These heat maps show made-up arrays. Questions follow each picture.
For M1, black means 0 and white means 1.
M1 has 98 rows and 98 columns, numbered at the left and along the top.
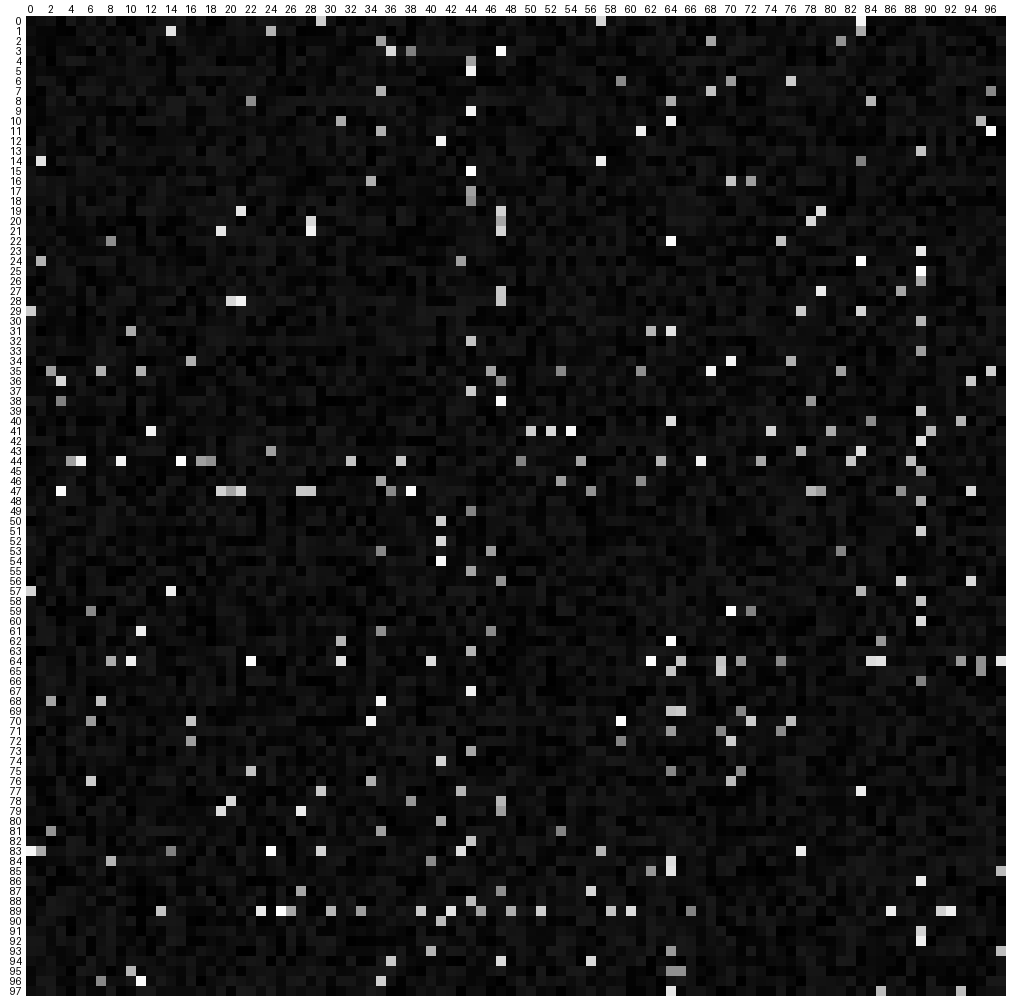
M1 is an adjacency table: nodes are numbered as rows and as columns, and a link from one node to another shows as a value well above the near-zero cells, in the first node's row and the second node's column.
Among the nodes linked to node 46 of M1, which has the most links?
node 35
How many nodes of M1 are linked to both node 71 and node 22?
2
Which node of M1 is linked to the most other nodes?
node 89
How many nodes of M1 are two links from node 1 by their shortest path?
5
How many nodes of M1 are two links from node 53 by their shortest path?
6
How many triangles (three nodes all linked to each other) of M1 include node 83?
8
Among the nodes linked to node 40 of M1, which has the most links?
node 64
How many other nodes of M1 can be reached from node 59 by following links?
6
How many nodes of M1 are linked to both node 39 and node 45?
1
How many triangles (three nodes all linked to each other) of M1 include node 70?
6
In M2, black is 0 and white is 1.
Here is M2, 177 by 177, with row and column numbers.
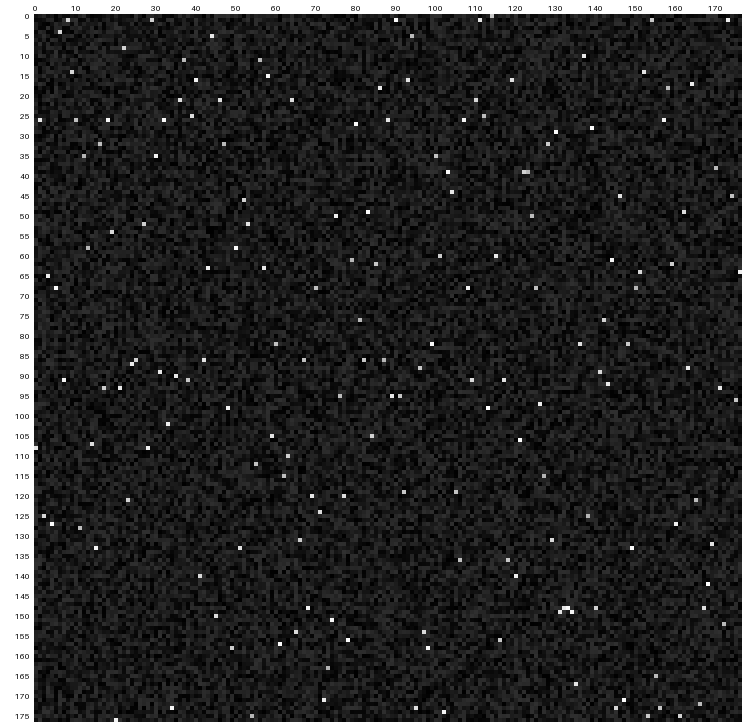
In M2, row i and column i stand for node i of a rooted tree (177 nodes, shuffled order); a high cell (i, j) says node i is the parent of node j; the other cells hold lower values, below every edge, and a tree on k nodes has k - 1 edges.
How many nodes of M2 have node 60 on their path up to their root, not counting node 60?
9
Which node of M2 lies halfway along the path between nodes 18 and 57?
93
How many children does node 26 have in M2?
7
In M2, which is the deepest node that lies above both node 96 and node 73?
88
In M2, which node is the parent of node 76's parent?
173
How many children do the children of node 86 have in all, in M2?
7
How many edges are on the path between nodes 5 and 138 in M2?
3
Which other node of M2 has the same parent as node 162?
83
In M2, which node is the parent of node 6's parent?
127
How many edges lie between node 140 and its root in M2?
5
